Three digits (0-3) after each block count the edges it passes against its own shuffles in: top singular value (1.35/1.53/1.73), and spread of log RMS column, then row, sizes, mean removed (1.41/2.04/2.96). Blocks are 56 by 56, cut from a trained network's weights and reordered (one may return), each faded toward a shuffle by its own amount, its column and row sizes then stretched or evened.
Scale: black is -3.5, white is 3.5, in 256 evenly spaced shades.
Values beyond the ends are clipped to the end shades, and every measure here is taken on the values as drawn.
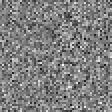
2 1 0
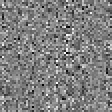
2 2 0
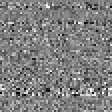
2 0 3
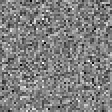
2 1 0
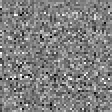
0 1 2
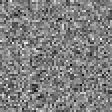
1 0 1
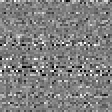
2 0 3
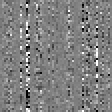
2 3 0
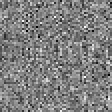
3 1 0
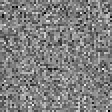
2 0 1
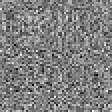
3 0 1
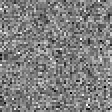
1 1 0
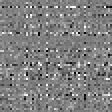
2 2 3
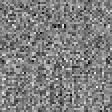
2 0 1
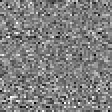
2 0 2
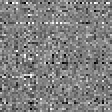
1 2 2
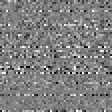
0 0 3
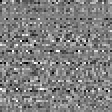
3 0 3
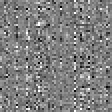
1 3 1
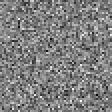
1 1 0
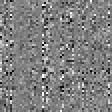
0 3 1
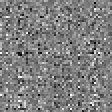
1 2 2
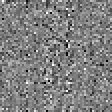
0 2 1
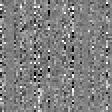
1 3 0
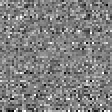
1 0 3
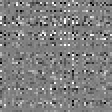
1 3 3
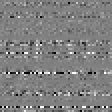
3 0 3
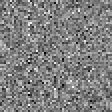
1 1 0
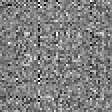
3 2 1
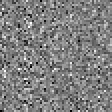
0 2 0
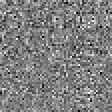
2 1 1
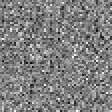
1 2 1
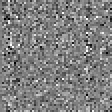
0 2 1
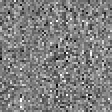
1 2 0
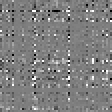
2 3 3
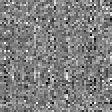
3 2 1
